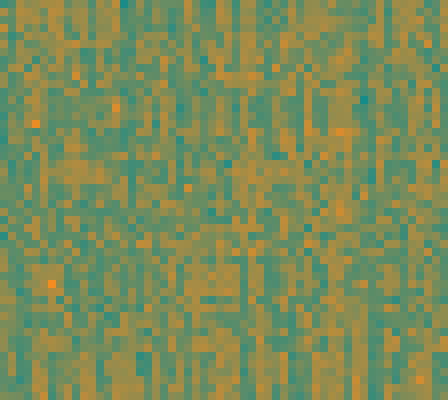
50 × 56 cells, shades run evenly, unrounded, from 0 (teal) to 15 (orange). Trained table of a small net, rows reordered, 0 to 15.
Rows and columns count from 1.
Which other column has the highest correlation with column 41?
20
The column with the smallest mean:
47
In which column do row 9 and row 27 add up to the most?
43
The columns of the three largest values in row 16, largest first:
5, 39, 55
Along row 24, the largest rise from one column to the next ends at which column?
24
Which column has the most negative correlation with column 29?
44
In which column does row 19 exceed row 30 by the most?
32
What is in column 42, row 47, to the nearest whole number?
7
